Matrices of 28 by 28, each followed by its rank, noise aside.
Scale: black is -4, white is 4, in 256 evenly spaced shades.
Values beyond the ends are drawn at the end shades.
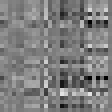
two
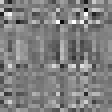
two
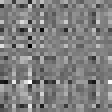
two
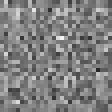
four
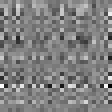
two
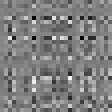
two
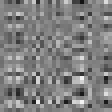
two
